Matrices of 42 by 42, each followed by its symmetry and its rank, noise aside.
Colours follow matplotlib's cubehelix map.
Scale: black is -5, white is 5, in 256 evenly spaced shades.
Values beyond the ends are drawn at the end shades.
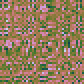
symmetric, rank three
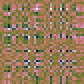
no symmetry, rank two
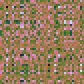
no symmetry, rank three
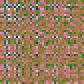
no symmetry, rank two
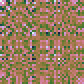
symmetric, rank three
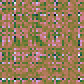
no symmetry, rank two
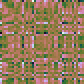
antisymmetric, rank two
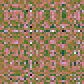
no symmetry, rank two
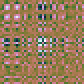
symmetric, rank one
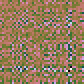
antisymmetric, rank two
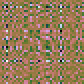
no symmetry, rank two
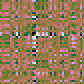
symmetric, rank two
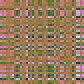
no symmetry, rank one
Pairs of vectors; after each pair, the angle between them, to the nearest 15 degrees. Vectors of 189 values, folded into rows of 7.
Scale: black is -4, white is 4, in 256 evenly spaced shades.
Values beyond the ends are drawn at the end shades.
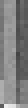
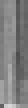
15 degrees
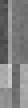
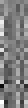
105 degrees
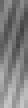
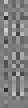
90 degrees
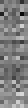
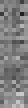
15 degrees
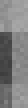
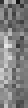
135 degrees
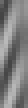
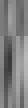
75 degrees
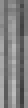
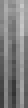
150 degrees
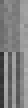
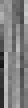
60 degrees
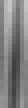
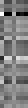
105 degrees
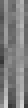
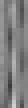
120 degrees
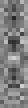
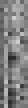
135 degrees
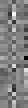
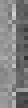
60 degrees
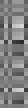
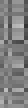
30 degrees
